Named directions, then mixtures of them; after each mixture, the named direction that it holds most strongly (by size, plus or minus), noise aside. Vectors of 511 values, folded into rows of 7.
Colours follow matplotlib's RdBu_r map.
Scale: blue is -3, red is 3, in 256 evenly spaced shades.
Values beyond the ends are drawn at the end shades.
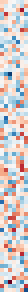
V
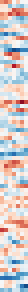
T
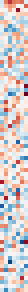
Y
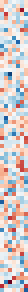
V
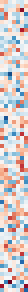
V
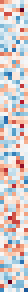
V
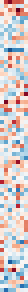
Y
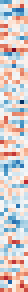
T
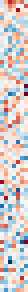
Y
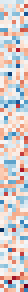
V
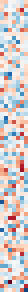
V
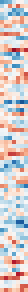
T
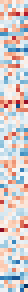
T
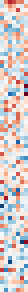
Y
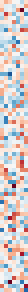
V
